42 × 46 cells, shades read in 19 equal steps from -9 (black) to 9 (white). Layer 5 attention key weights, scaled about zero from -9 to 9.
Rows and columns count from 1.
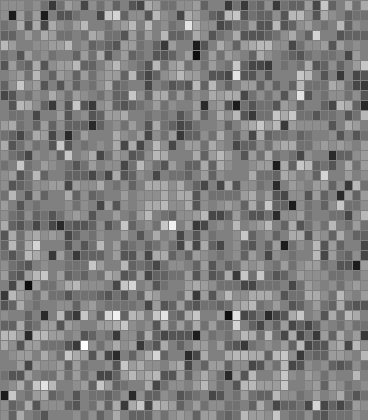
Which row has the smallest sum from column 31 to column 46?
33
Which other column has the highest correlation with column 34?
32
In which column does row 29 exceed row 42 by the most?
17
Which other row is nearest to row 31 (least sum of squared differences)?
42
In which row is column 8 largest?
15
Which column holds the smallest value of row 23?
8
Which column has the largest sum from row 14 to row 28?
5
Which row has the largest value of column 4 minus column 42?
11
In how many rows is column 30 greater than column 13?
22
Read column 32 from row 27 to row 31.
1 -1 -4 3 4
